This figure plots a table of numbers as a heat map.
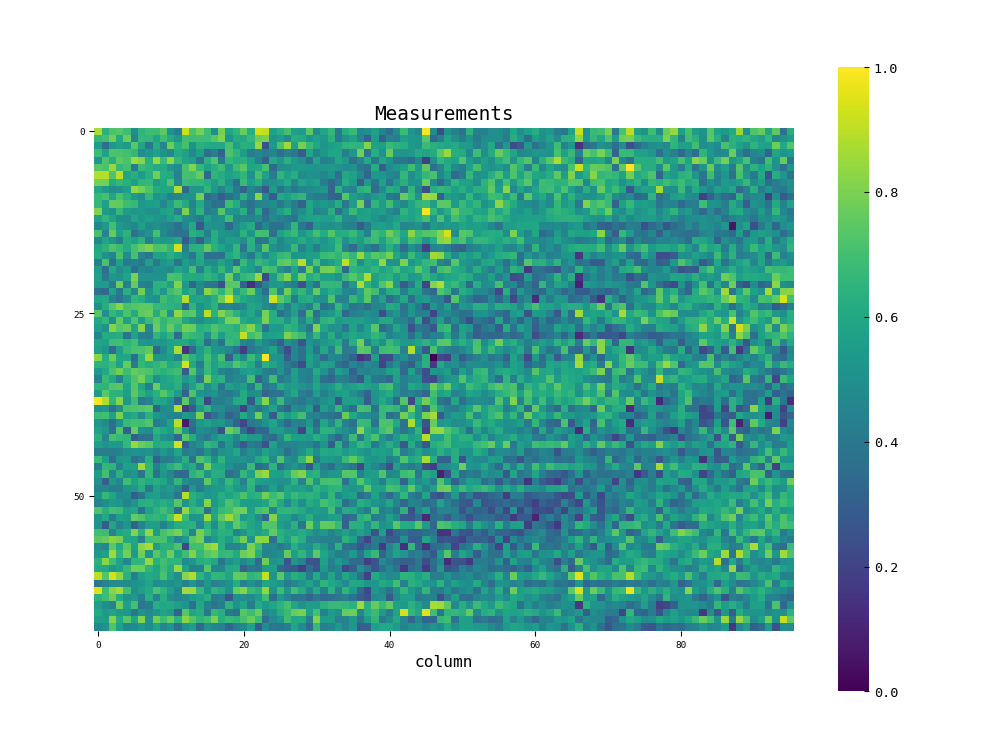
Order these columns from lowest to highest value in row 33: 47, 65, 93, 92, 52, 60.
93, 92, 47, 65, 52, 60
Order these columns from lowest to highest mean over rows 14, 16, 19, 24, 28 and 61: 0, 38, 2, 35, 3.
35, 38, 0, 3, 2
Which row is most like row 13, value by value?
68
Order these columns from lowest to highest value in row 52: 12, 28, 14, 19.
28, 14, 19, 12
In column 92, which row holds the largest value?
22
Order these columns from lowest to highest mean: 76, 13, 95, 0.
76, 95, 13, 0
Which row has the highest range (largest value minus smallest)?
31
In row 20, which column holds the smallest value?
66
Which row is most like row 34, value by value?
46
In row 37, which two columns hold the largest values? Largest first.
0, 1
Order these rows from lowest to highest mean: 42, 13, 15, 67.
13, 42, 15, 67
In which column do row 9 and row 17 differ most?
47
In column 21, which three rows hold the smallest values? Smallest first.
21, 41, 37
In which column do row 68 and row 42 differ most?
45
